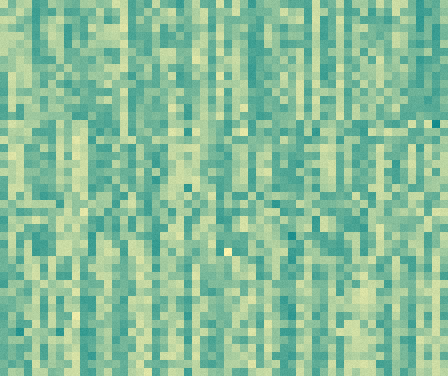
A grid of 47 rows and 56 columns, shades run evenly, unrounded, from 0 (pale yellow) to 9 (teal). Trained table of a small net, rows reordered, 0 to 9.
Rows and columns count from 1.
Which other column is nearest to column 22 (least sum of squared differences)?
25
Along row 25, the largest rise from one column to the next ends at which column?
28
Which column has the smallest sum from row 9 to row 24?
2
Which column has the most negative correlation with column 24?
50
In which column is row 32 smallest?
29
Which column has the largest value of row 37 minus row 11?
43
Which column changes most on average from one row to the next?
36
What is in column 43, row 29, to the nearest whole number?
5
